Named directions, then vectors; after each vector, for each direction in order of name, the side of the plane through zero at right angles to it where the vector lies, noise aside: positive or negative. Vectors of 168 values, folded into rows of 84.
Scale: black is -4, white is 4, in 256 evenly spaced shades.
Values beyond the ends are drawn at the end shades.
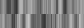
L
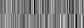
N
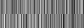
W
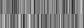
positive, positive, positive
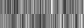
positive, positive, negative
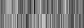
negative, positive, positive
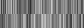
negative, positive, negative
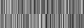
negative, positive, positive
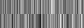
positive, positive, negative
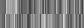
negative, positive, negative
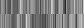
positive, positive, negative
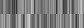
positive, positive, positive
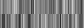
negative, negative, negative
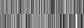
negative, negative, positive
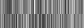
positive, negative, negative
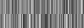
positive, positive, positive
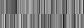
positive, negative, positive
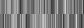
negative, negative, positive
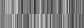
negative, positive, positive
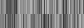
positive, negative, positive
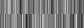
negative, negative, positive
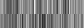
positive, negative, negative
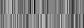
negative, positive, positive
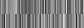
negative, positive, negative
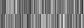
negative, positive, negative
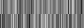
negative, negative, negative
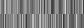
negative, negative, positive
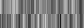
negative, negative, negative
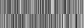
positive, positive, negative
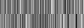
positive, positive, negative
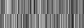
negative, positive, positive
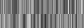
positive, positive, positive
